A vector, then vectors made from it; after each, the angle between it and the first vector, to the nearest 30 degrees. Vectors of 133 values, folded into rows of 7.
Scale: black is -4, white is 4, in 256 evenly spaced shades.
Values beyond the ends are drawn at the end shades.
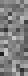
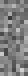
150 degrees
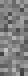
30 degrees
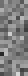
30 degrees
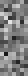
120 degrees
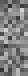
90 degrees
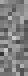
30 degrees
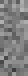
90 degrees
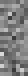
150 degrees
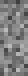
120 degrees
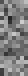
90 degrees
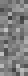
150 degrees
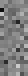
90 degrees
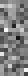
120 degrees
